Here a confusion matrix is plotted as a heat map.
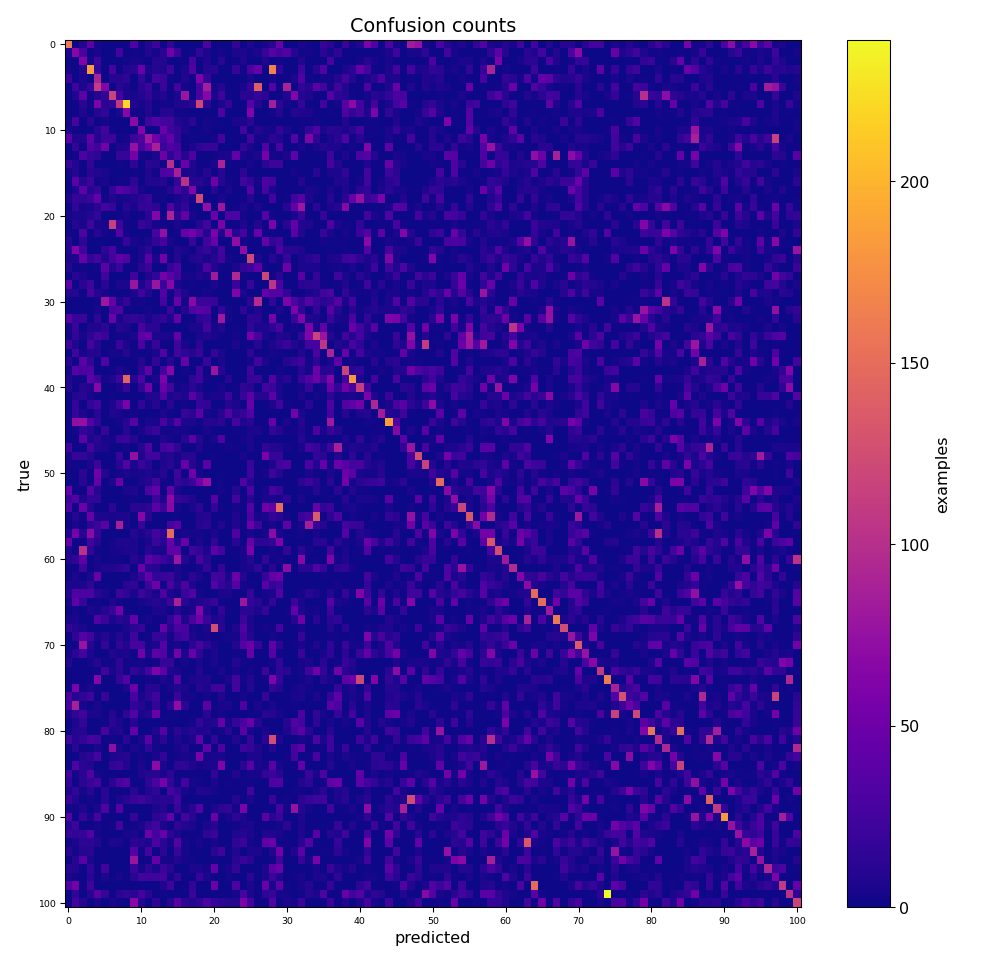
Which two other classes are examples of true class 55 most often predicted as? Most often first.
34, 58
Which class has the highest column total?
28
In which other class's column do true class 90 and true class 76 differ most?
97
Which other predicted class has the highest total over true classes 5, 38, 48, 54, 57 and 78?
14
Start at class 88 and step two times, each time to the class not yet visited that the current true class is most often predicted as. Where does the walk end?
37
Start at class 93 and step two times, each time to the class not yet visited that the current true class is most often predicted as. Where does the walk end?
92
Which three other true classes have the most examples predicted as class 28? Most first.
3, 81, 7
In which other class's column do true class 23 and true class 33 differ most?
61
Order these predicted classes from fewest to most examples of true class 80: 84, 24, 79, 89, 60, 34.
34, 60, 24, 79, 89, 84
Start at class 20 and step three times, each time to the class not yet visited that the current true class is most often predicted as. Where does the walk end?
6
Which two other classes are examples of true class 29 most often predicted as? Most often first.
57, 23
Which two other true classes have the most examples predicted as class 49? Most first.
35, 99
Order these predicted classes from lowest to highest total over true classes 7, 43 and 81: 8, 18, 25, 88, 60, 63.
60, 63, 25, 88, 18, 8
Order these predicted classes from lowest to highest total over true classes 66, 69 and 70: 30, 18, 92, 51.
30, 92, 51, 18
